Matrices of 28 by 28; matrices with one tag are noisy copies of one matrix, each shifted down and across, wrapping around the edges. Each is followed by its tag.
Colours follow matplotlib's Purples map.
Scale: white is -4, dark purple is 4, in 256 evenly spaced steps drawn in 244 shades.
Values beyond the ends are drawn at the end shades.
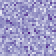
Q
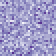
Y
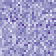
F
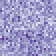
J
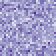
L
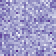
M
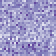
J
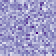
Q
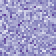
Q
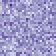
L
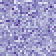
Y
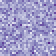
Y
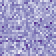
L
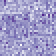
J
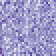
F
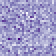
Y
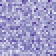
L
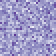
Q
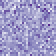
F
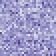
L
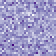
L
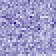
Y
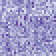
J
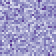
Y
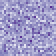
Y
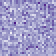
M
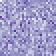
F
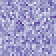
F
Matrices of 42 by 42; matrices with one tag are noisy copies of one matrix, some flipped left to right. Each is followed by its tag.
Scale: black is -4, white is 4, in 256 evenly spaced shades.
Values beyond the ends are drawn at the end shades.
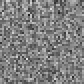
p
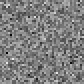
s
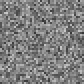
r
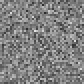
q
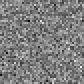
s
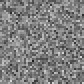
s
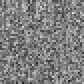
p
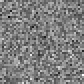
q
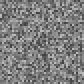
q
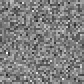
r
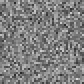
r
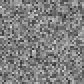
s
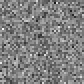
q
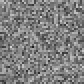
r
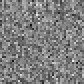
p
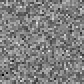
s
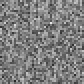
p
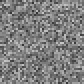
s
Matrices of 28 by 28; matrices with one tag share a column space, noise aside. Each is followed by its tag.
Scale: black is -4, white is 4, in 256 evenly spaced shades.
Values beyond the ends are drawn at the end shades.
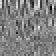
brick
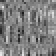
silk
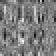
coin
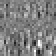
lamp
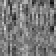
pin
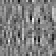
coin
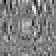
brick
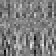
lamp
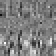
lamp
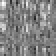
pin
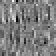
coin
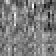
pin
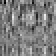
pin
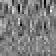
brick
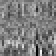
lamp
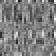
coin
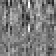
pin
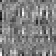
silk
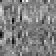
coin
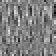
silk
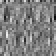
coin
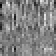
pin
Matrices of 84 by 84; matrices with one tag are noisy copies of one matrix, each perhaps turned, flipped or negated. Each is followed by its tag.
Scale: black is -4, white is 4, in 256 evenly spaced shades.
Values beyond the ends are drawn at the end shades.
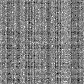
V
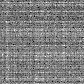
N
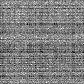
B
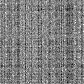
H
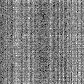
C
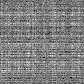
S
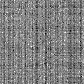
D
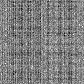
S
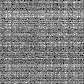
H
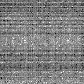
C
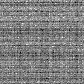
N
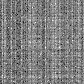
N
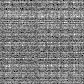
H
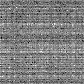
B
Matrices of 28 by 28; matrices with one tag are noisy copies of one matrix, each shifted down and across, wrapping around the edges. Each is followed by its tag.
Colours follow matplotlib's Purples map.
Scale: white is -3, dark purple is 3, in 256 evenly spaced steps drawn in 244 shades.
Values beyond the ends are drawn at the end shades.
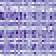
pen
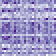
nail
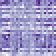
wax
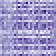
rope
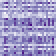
pen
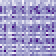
pen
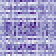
wax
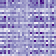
rope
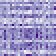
nail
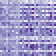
rope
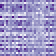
rope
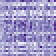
nail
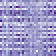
rope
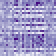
wax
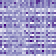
rope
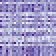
nail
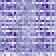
rope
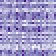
pen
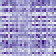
rope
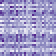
pen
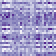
wax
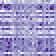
wax
